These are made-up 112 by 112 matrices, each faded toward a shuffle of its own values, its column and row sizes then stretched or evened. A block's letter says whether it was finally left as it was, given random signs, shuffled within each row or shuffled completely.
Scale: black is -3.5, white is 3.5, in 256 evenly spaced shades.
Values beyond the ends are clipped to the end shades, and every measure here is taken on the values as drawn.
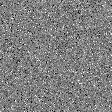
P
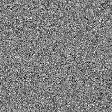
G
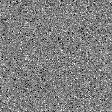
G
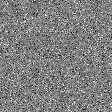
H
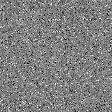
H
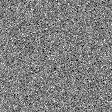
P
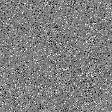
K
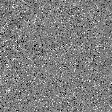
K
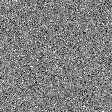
P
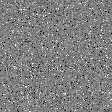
H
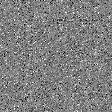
G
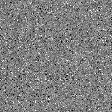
G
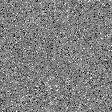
P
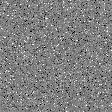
P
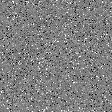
G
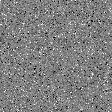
H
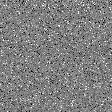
H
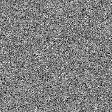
K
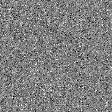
G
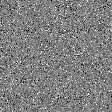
H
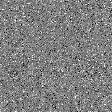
G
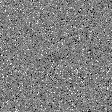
P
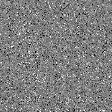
K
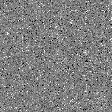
G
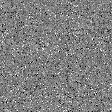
K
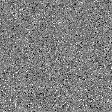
K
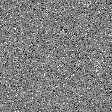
K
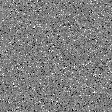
H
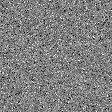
P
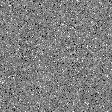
P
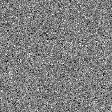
G
